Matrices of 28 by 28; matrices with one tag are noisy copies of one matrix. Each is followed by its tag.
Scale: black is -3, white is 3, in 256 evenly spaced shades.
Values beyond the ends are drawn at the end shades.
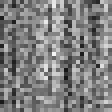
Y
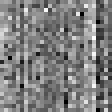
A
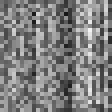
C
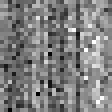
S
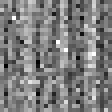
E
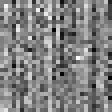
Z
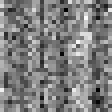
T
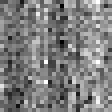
S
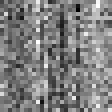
S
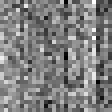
A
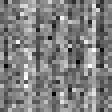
E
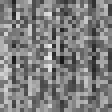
Z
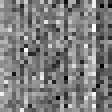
A
